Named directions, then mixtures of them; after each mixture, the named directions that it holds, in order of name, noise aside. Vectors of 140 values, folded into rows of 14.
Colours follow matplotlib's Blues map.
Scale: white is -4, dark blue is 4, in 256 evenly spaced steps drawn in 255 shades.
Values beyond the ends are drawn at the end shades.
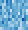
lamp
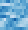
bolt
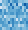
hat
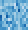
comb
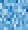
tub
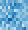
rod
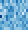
comb, tub.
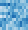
bolt, rod.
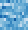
bolt, tub.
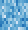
bolt, comb, lamp.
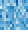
comb, hat, tub.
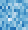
rod.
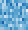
hat, lamp.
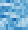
bolt.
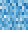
hat.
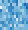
hat, tub.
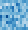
bolt, comb, rod.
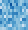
hat, lamp, rod.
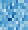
lamp, rod, tub.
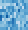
bolt, comb, hat.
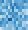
lamp, rod.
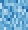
tub.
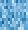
comb, lamp, tub.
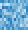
bolt, tub.
